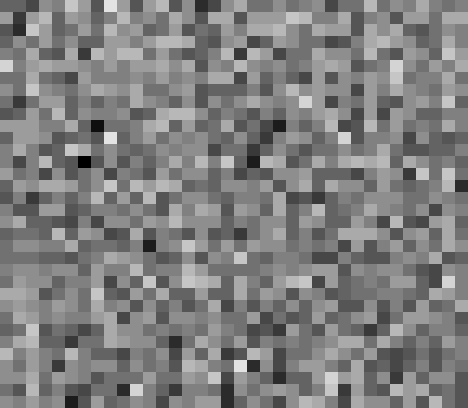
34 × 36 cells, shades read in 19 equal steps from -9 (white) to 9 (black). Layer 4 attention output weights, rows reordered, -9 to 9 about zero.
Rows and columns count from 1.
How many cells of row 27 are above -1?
19
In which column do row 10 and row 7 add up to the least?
31
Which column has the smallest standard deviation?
36
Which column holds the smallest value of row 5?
35
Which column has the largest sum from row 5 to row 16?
28
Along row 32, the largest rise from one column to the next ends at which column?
18
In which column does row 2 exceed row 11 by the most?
2
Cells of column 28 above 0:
19
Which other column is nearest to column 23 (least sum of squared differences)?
24
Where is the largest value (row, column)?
14, 7
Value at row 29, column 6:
5
